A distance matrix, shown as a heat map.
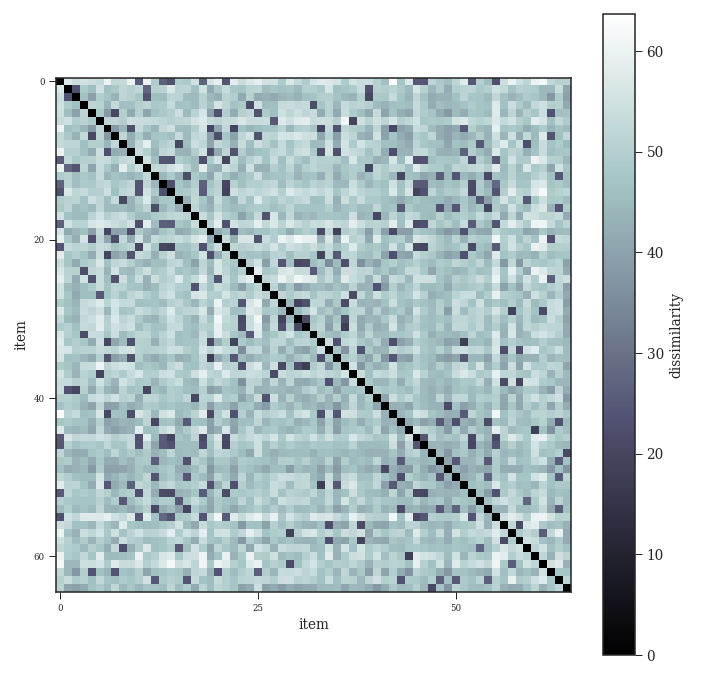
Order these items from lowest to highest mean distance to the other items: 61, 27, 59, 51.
51, 59, 27, 61
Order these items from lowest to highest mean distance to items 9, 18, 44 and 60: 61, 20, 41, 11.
41, 20, 11, 61
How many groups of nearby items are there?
15
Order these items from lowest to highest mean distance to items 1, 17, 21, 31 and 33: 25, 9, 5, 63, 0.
9, 0, 63, 25, 5
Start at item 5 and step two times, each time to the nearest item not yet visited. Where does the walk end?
27
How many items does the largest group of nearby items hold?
10
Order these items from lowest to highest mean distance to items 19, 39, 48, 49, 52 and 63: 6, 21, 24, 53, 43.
43, 6, 21, 53, 24
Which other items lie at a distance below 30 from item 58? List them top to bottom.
34, 38, 56
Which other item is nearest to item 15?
8
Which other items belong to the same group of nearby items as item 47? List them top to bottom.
64
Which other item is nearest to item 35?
19
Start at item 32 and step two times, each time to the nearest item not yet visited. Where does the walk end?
24
